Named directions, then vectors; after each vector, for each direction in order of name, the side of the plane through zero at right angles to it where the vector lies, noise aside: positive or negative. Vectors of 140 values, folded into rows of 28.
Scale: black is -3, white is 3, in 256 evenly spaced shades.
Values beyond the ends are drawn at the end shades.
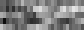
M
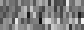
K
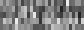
positive, negative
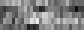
positive, negative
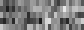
positive, positive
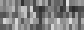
positive, negative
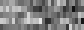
negative, negative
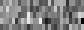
negative, negative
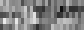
positive, negative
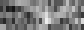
positive, positive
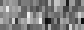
negative, negative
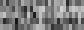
negative, positive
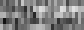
negative, positive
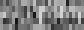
negative, positive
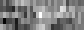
negative, positive
